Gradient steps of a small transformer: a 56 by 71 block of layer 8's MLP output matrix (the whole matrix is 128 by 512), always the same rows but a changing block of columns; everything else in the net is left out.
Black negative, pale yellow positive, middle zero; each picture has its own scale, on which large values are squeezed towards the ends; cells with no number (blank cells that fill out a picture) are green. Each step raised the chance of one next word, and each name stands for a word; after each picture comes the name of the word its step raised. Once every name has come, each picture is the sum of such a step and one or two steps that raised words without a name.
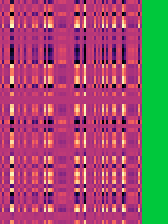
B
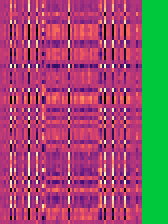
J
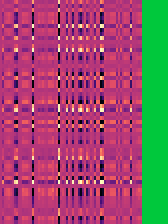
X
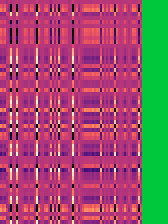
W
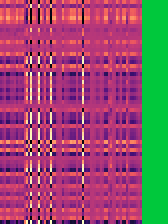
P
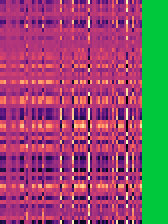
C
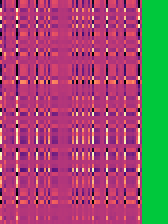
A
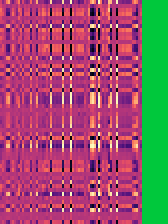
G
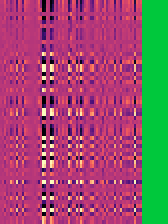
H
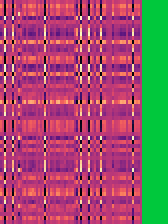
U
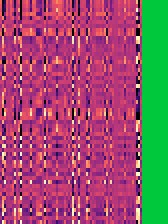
H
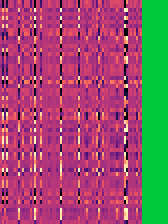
A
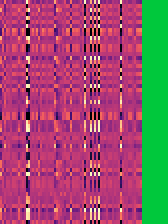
G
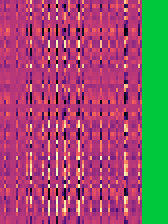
J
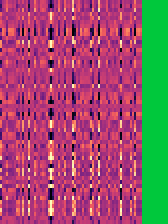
J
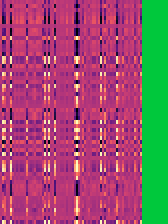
P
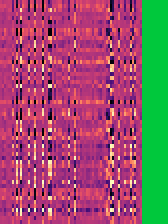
H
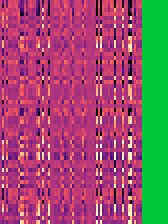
A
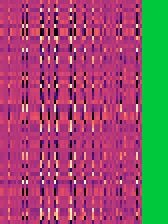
X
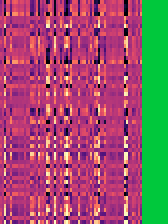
B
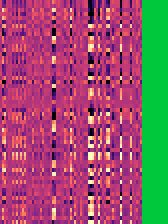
A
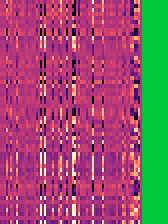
C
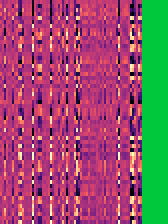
U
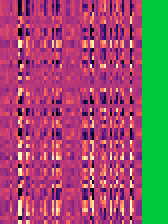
J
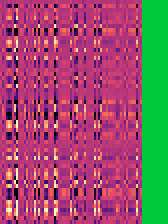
X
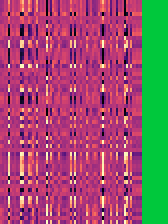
J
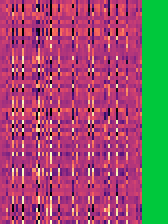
W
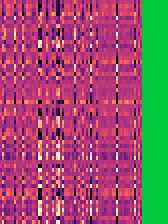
U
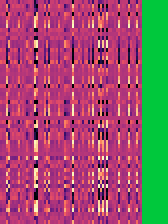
B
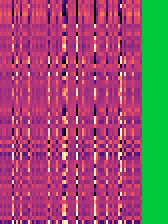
P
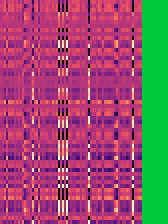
P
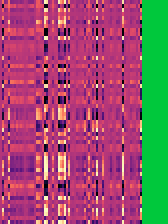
C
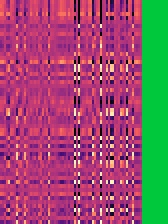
H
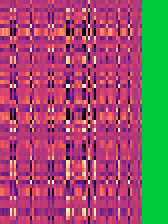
X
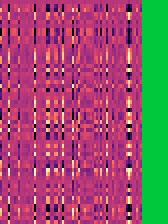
W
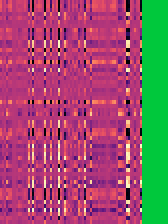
H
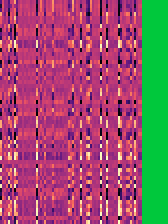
J
